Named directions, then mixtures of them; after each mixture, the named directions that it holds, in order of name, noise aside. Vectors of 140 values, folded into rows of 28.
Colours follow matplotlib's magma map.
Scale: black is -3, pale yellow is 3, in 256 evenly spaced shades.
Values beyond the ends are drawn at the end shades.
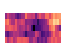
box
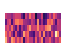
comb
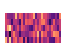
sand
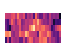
box, sand.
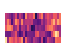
box, comb, sand.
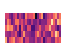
box, comb, sand.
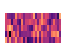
sand.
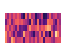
comb.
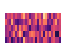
comb.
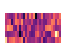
box, comb, sand.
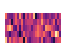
comb, sand.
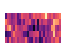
box, comb, sand.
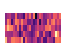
box, comb, sand.
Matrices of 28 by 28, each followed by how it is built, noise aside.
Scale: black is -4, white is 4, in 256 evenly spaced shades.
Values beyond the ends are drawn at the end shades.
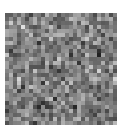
noise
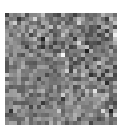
upper triangular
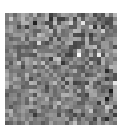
upper triangular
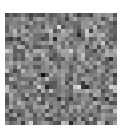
repeating columns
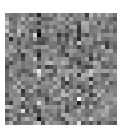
uneven columns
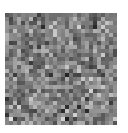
repeating columns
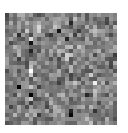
uneven columns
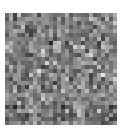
repeating columns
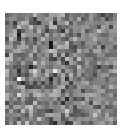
uneven columns
